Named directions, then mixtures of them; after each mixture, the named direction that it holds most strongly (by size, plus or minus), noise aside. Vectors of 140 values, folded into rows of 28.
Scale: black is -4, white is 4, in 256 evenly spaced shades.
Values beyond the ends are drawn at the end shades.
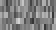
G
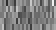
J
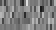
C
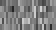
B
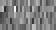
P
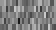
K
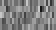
C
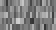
G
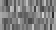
G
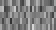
P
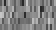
C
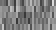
J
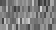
K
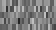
K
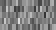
K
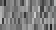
C
